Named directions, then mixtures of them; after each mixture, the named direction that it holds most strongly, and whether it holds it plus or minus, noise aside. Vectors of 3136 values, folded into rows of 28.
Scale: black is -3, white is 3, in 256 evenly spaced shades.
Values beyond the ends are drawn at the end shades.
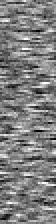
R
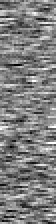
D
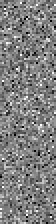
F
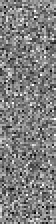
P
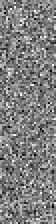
P, plus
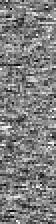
D, plus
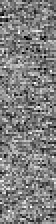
P, minus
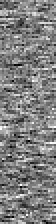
D, plus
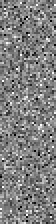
F, plus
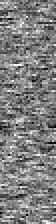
D, minus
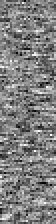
R, minus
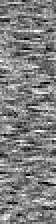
R, minus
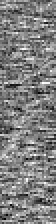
R, plus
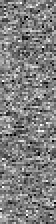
F, plus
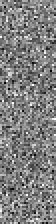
P, plus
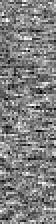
R, plus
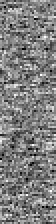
P, plus
